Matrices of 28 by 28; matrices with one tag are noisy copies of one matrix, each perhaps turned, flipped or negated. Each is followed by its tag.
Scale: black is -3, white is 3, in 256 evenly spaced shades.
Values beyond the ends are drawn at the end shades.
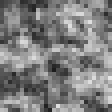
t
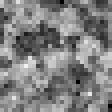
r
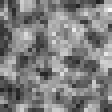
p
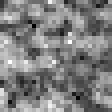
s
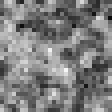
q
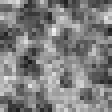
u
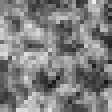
u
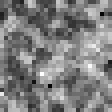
q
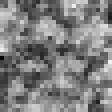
u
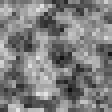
r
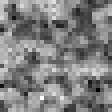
s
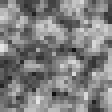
u
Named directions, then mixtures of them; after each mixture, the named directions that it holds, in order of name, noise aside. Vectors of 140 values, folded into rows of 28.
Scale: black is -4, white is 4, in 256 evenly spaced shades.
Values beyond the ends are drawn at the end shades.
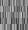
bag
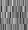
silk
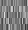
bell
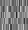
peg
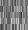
bag.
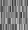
bag, peg.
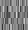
peg.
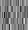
bell, peg.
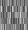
bag, silk.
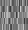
peg.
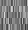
bell.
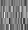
bell, peg.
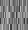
bag, peg.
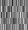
silk.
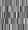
peg.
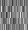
silk.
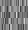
peg.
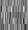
bell, silk.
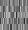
bag, peg.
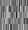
peg.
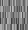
bag.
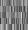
bag, bell.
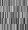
bag, bell.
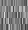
bell.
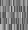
bag, bell.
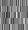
peg, silk.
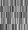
bag.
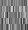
bell.
